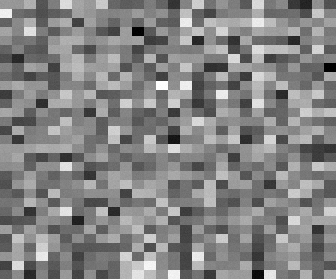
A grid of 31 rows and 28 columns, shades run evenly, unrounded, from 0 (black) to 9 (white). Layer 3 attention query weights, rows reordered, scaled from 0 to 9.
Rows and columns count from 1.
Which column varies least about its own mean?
8
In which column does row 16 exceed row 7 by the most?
23
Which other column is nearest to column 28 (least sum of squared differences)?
26
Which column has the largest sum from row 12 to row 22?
25
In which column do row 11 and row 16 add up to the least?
24
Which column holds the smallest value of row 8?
28
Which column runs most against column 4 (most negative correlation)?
22
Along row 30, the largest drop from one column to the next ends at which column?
3
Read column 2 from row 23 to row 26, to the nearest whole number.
4 5 3 4
